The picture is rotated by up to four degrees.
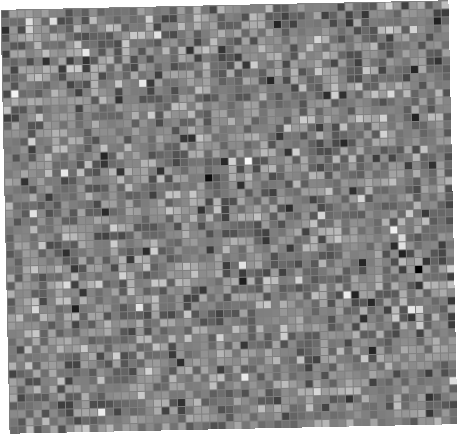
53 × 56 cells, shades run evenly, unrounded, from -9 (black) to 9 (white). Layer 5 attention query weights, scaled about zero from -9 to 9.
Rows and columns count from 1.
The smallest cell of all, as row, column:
34, 52
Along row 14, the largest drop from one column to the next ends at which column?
20
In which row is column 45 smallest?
33
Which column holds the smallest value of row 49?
2
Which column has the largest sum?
4
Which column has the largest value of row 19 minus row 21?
15
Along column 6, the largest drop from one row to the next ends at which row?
7
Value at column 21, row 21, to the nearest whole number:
2
